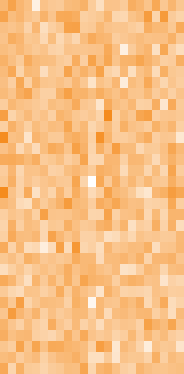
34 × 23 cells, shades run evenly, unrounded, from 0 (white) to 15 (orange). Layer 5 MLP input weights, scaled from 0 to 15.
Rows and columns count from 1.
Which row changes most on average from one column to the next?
23
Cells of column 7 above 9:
5
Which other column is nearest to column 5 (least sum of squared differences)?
7
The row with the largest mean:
6
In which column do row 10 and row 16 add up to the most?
22
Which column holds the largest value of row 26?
11
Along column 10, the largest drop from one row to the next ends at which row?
4
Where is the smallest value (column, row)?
12, 17
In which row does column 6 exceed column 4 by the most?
13
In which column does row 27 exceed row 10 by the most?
21
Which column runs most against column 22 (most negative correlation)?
3
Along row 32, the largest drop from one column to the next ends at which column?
15
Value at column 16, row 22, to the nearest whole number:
7
